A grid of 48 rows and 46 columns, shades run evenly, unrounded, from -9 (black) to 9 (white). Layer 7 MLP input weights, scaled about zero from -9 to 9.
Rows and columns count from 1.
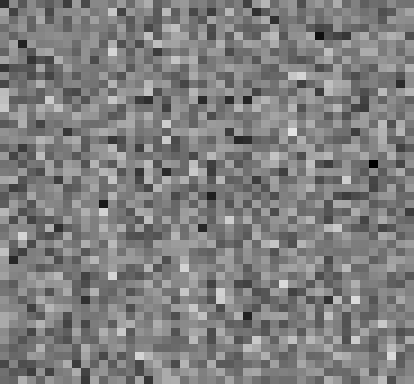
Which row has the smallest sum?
25
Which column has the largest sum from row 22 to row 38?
13
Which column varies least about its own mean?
11
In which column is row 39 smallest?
4
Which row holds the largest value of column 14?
42
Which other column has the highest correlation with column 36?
29
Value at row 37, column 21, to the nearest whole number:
5
